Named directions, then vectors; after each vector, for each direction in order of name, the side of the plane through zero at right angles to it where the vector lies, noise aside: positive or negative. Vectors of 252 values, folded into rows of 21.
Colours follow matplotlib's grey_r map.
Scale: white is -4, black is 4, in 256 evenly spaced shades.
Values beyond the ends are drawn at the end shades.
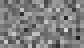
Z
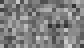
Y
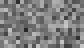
negative, positive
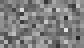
positive, positive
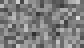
positive, negative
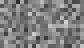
negative, positive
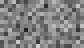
negative, positive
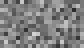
negative, positive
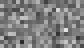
positive, positive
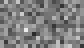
positive, negative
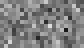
negative, negative
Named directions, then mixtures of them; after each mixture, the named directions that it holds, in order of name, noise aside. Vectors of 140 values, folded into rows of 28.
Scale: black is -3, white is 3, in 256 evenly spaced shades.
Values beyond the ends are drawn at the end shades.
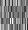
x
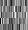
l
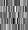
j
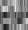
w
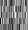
l.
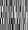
j, l.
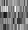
j, w.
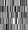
j.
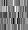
j, w.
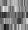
w.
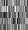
j, w.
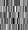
j.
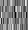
l.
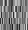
l, x.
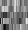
l, w.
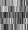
w, x.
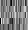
l, x.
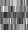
w, x.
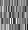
j, x.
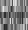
w, x.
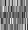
w, x.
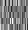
x.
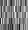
l.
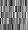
l.
